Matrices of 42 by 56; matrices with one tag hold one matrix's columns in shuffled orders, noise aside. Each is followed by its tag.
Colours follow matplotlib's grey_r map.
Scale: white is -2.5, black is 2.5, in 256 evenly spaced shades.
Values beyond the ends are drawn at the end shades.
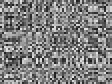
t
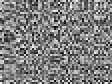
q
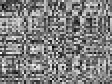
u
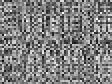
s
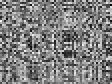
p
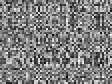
t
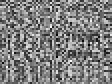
p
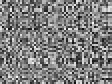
t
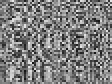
p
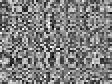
t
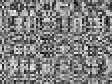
u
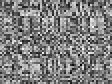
u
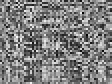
p
